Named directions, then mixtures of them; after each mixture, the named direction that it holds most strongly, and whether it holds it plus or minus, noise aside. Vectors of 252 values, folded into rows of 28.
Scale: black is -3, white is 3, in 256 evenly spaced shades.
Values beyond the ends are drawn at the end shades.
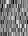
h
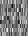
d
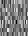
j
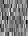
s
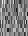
j, minus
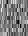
h, minus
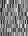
h, plus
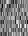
h, plus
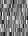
s, minus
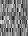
d, minus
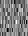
j, minus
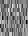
s, plus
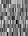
j, plus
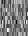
j, plus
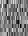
h, minus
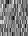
h, minus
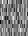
d, plus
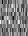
d, minus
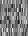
d, plus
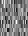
j, minus
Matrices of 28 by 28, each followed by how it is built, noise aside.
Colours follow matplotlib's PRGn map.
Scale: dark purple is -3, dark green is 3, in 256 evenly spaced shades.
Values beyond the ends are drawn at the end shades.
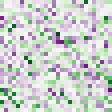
Toeplitz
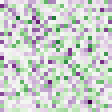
repeating rows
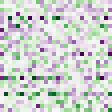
uneven rows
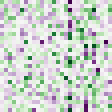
uneven columns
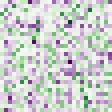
blocks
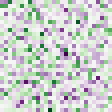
repeating rows
